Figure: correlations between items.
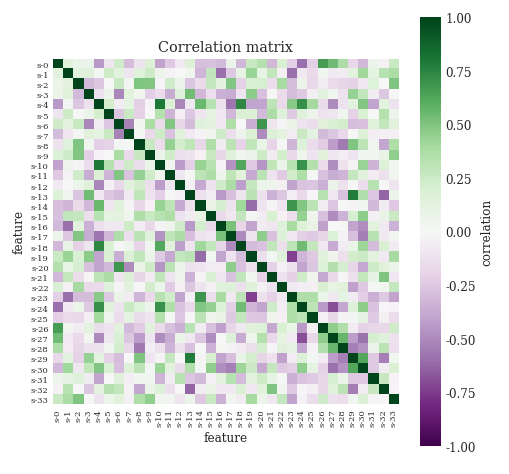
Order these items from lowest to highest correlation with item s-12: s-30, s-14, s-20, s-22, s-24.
s-14, s-24, s-30, s-22, s-20
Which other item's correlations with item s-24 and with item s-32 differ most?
s-27
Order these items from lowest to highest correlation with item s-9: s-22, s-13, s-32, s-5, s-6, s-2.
s-13, s-5, s-32, s-22, s-6, s-2
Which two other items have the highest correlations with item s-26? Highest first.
s-0, s-27
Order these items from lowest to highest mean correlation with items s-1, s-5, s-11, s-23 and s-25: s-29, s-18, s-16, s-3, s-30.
s-3, s-16, s-29, s-30, s-18
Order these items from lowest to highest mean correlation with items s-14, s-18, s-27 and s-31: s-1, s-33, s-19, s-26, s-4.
s-19, s-33, s-1, s-26, s-4
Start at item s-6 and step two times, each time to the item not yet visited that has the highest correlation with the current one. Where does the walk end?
s-17
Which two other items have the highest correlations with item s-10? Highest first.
s-4, s-24
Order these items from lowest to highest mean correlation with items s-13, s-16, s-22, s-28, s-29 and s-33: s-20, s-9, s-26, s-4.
s-4, s-20, s-9, s-26
